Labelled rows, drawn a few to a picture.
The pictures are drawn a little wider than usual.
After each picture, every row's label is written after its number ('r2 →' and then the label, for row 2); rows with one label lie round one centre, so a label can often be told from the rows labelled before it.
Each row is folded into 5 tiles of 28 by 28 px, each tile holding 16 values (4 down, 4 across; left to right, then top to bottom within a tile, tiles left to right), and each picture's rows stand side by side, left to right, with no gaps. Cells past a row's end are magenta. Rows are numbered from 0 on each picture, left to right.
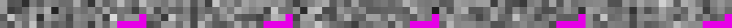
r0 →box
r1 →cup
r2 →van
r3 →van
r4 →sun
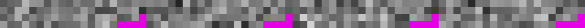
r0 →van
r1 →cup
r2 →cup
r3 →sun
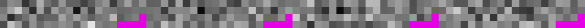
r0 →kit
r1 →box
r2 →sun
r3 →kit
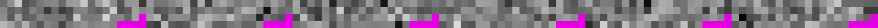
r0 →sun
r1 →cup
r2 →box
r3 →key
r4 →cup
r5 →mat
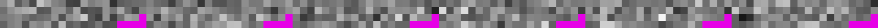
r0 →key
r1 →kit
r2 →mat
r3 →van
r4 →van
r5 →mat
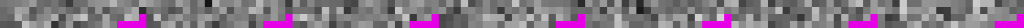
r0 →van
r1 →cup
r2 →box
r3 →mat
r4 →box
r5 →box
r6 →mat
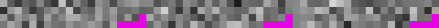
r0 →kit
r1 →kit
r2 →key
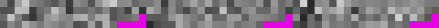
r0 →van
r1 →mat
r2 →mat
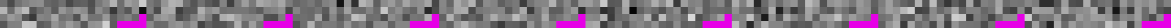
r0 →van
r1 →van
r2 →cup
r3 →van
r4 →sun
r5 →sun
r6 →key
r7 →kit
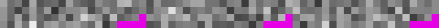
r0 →box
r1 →key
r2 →box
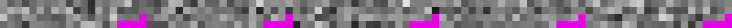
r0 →kit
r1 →van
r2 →van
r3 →sun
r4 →key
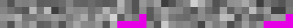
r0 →box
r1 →key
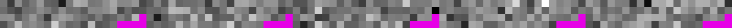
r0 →cup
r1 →mat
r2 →van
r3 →mat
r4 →cup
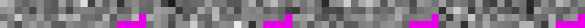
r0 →sun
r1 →kit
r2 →sun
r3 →kit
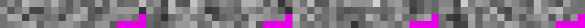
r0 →van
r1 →mat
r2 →sun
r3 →mat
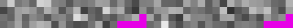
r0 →key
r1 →key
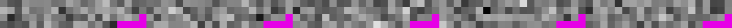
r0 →mat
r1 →key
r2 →kit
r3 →sun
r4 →key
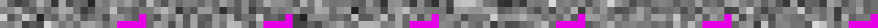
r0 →kit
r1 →kit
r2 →mat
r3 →van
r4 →van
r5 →kit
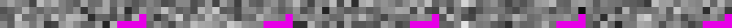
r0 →key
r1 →kit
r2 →cup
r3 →van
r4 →cup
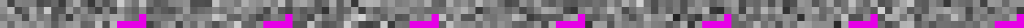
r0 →box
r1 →cup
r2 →cup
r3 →key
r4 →key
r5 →box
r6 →van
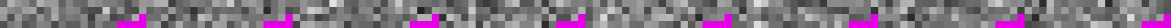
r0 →key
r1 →sun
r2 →key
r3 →box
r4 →key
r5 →van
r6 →van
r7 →mat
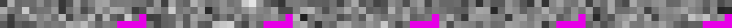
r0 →mat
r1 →mat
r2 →kit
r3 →box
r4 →mat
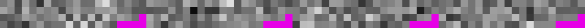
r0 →mat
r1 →sun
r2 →key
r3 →kit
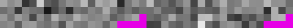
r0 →sun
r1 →cup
